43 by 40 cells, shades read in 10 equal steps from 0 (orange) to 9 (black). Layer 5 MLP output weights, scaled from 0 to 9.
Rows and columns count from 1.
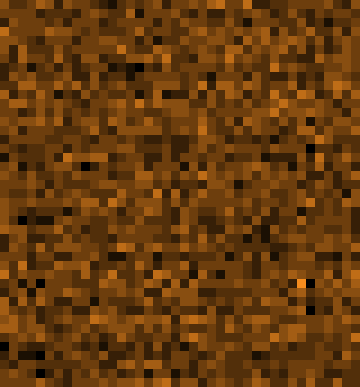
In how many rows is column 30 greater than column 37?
16
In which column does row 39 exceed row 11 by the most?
1
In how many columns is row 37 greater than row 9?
8
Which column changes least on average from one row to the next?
6
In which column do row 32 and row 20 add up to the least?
34
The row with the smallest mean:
36
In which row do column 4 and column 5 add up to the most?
40
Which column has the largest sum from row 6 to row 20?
35
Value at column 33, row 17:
5
